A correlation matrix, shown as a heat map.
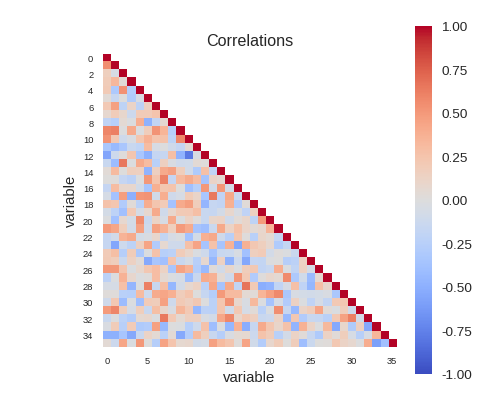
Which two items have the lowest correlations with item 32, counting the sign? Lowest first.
33, 22
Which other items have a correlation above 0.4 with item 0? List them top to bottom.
1, 9, 10, 21, 26, 31
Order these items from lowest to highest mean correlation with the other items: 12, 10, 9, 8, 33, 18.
12, 33, 8, 18, 10, 9
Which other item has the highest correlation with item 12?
16
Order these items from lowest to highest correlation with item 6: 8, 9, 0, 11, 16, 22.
8, 11, 22, 0, 16, 9
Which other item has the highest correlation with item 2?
13
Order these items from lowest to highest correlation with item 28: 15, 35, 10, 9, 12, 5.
12, 9, 10, 35, 15, 5
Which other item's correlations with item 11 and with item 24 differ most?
1
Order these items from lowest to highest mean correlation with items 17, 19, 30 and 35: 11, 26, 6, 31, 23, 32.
31, 26, 6, 11, 23, 32
